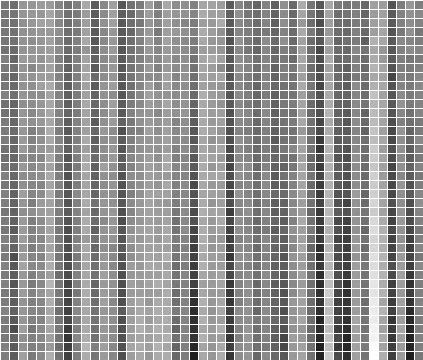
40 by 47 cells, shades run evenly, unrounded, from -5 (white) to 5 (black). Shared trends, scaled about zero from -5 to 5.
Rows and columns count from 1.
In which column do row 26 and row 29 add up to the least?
42
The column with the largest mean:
36
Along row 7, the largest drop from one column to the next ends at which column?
37
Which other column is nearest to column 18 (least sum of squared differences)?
16
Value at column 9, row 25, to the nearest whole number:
0
